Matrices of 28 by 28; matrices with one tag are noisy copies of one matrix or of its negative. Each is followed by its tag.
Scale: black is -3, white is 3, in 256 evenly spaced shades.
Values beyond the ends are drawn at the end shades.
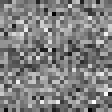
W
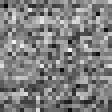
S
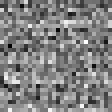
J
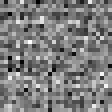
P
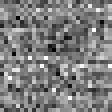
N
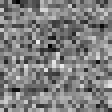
N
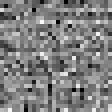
P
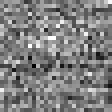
N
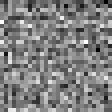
J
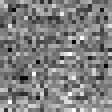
S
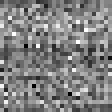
W
